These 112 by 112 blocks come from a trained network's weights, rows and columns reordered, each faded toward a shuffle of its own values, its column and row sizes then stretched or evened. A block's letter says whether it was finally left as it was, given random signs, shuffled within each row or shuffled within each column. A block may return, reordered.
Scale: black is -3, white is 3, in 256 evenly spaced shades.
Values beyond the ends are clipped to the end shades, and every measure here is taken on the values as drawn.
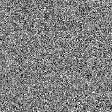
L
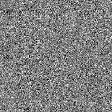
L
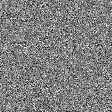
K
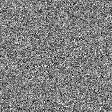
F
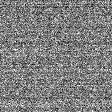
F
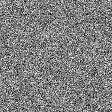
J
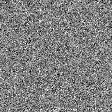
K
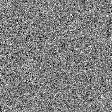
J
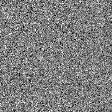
K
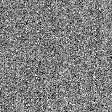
J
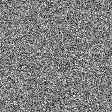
J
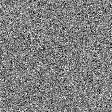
J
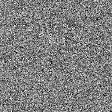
K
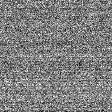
L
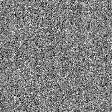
J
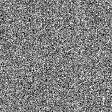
J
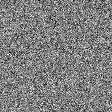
F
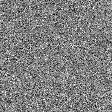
F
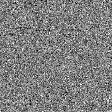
K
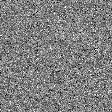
J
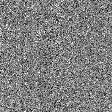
J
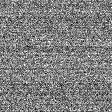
F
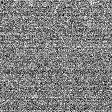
F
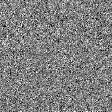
L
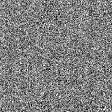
L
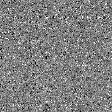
L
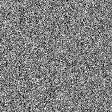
J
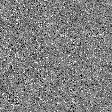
J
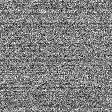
F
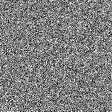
F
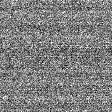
L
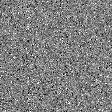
J
